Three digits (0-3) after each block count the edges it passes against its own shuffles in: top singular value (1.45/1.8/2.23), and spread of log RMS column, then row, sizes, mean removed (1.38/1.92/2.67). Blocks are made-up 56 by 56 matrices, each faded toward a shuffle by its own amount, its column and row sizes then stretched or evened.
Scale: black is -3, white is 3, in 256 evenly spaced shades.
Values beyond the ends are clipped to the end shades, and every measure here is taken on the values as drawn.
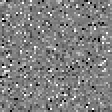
1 1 0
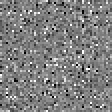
1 2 1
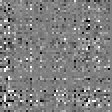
1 3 3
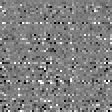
0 1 3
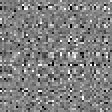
3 2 2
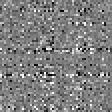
0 2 3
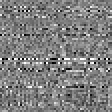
3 0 3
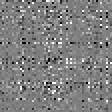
1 3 3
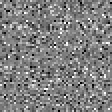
2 0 1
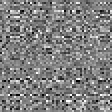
3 0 3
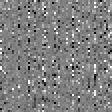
1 3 0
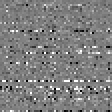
1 1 3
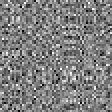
3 1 0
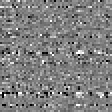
2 1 3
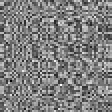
3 0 1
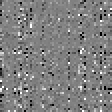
1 3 2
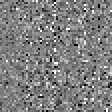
0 2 1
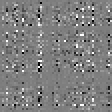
1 3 3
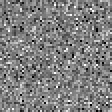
1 1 0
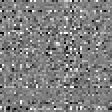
1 2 3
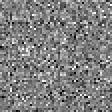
2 0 1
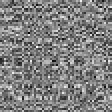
3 0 2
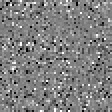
1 0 1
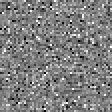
1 0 0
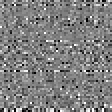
3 0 3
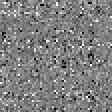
0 1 1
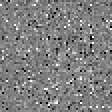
0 2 1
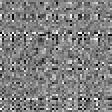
3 2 3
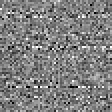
2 0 2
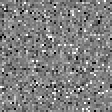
0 0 1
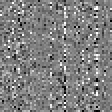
2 3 0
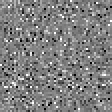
2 0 1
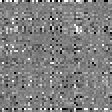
3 2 3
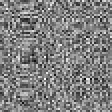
3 0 1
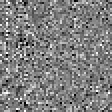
0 2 1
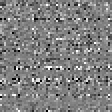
0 2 3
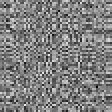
3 2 0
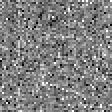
1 0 0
